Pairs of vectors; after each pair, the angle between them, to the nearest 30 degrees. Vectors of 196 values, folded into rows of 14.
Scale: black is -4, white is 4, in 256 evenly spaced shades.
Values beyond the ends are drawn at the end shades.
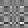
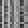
60 degrees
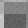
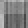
30 degrees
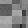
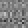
90 degrees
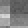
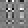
90 degrees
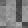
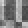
150 degrees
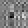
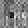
30 degrees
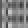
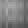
120 degrees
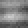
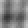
120 degrees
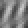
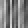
90 degrees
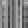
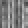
150 degrees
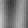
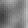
120 degrees
